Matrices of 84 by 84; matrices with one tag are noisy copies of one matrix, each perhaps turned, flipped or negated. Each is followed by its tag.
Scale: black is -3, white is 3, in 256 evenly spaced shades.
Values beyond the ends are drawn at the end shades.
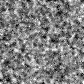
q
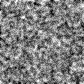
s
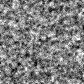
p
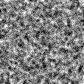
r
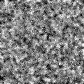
s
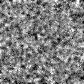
s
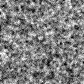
p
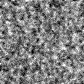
p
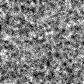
p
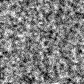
p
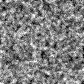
q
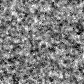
p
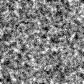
q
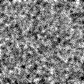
s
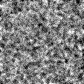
s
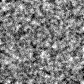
q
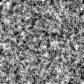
q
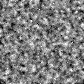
r
